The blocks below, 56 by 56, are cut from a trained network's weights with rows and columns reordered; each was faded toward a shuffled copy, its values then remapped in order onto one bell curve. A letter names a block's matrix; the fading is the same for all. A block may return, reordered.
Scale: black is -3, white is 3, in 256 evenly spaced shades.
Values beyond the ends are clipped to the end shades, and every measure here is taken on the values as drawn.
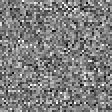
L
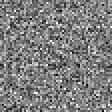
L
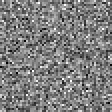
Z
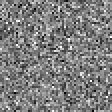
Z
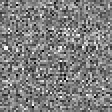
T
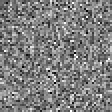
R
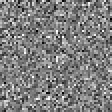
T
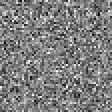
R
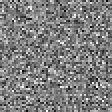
T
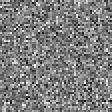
R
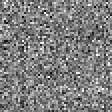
R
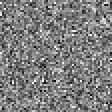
Z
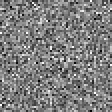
Z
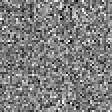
R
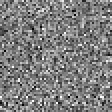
L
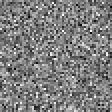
Z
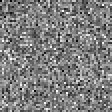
Z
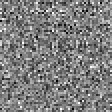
L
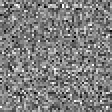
L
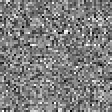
L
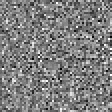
R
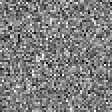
L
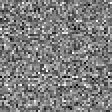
L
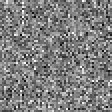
R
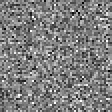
R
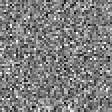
R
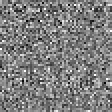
L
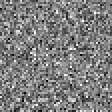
L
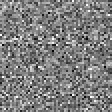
L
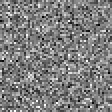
Z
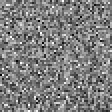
Z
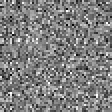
T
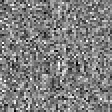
R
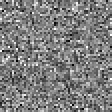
R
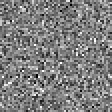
L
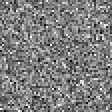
Z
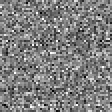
L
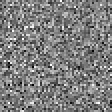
T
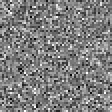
Z
